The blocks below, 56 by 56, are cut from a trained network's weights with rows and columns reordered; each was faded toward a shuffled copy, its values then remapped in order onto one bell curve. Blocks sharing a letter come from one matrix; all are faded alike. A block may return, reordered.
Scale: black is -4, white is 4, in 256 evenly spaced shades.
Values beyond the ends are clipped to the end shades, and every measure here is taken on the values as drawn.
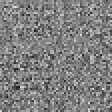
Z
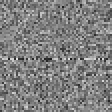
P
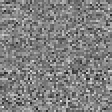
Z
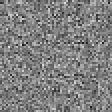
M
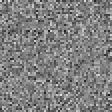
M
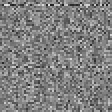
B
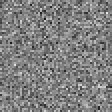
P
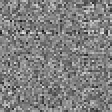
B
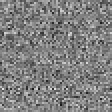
Z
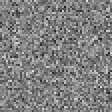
M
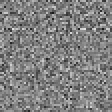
B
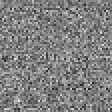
Z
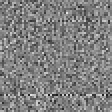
P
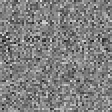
Z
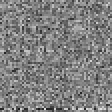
P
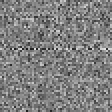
P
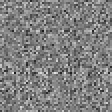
B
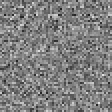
Z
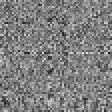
B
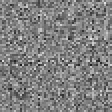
B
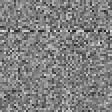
P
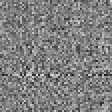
B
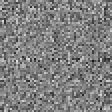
B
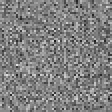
B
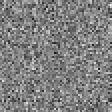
M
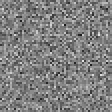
M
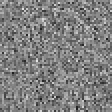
M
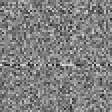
B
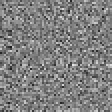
P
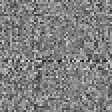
P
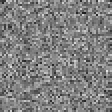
Z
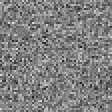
M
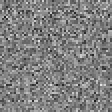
Z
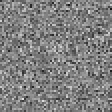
M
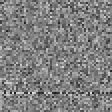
P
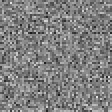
Z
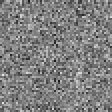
M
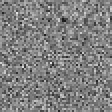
M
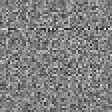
B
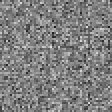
P
